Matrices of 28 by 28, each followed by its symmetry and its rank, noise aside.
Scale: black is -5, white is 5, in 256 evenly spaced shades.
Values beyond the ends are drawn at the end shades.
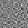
no symmetry, rank four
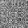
no symmetry, rank six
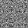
no symmetry, rank four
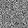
no symmetry, rank six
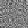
antisymmetric, rank four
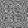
no symmetry, rank four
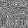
no symmetry, rank four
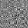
no symmetry, rank five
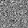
no symmetry, rank six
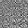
no symmetry, rank six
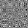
antisymmetric, rank four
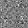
no symmetry, rank six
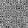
no symmetry, rank five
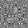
no symmetry, rank four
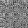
no symmetry, rank five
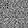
no symmetry, rank six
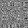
no symmetry, rank five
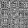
no symmetry, rank five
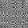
antisymmetric, rank four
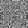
no symmetry, rank five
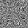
antisymmetric, rank four
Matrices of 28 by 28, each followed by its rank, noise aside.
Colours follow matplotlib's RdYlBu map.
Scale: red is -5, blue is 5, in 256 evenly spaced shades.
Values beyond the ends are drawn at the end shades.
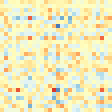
four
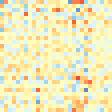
four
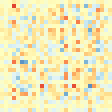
four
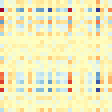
one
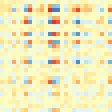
one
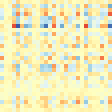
two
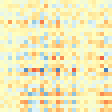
two
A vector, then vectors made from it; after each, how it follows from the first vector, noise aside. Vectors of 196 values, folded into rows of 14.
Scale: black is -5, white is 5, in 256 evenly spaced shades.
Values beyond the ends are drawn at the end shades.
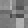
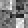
scaled up.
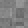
wrapped around, shrunk.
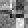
scaled up.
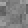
wrapped around, negated, shrunk.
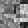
wrapped around, negated, scaled up.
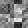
wrapped around, negated, scaled up.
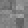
negated, shrunk.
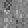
reversed, negated, partly zeroed.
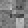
copied.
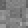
wrapped around, negated, shrunk.
